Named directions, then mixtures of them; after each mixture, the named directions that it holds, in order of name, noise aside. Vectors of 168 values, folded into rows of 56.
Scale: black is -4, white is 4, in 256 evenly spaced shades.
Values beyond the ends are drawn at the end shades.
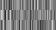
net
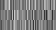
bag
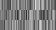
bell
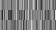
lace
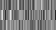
bell, lace, net.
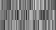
bell.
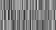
lace, net.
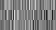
bag.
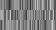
bell, net.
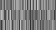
bag, net.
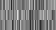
bag, bell, net.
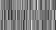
bell, lace, net.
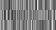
bag, lace, net.
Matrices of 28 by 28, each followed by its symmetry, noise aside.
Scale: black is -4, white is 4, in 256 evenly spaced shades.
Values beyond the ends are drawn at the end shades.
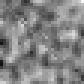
no symmetry.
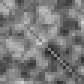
symmetric.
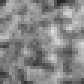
no symmetry.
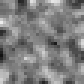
antisymmetric.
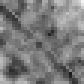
symmetric across the other diagonal.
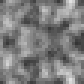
mirrored top to bottom.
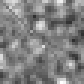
no symmetry.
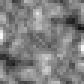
same after a half turn.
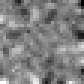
antisymmetric.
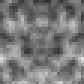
mirrored left to right.
